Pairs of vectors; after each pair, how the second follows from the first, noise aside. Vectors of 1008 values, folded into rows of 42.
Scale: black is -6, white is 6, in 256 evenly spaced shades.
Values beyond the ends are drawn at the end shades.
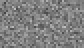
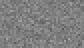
reversed, shrunk.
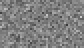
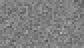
wrapped around, shrunk.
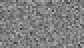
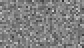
negated.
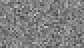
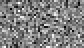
negated, scaled up.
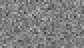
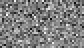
negated, scaled up.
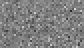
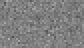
reversed, shrunk.
